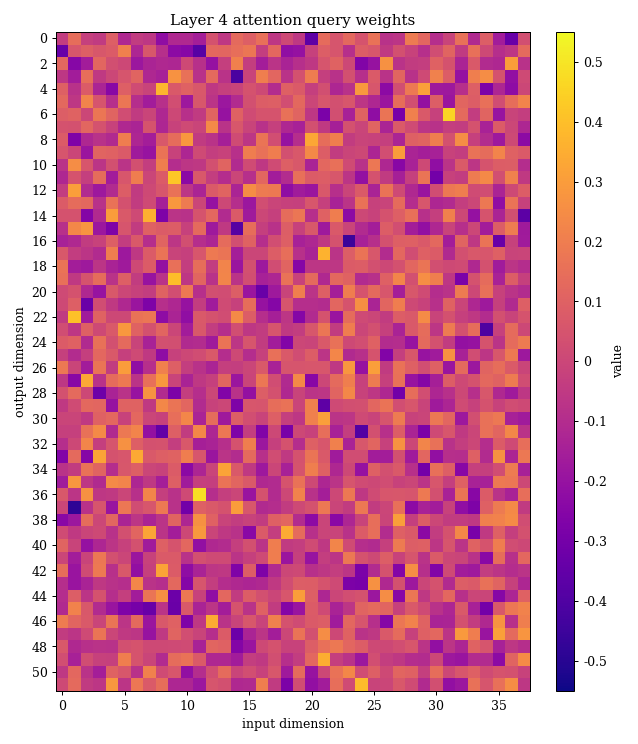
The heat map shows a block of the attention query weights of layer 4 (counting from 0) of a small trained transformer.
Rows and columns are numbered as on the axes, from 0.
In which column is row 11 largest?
9
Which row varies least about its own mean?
7
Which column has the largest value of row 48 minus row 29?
21
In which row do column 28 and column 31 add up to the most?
6
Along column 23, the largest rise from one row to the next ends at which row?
17
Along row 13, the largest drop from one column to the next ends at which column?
35
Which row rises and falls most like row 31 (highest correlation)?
34
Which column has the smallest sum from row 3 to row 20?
14
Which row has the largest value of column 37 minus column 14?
47
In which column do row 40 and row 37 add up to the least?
1
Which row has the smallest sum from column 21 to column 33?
42
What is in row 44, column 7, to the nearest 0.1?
0.2
